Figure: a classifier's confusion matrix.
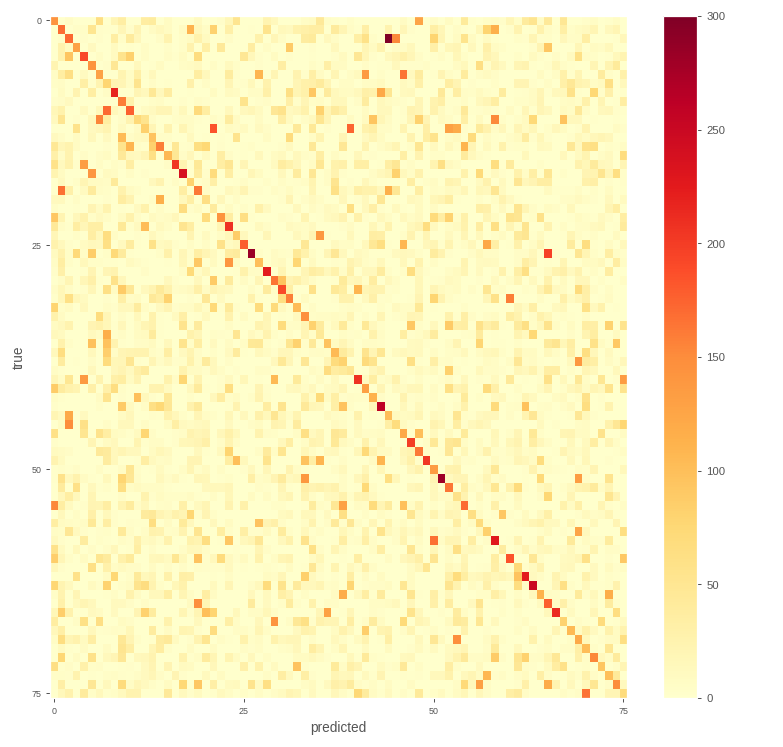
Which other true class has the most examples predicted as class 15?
31
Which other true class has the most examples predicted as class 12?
23
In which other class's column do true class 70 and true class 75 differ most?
40
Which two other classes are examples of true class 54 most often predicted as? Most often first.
0, 38
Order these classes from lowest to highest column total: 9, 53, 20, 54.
20, 53, 54, 9
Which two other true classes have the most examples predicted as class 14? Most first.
20, 43
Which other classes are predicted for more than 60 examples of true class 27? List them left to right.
19, 23, 32
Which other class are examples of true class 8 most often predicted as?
43
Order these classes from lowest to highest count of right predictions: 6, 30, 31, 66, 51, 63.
6, 31, 30, 66, 63, 51
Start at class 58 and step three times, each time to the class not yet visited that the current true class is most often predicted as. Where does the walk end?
7
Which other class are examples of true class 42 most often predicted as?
11
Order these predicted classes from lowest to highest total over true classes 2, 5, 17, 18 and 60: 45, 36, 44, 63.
36, 63, 45, 44
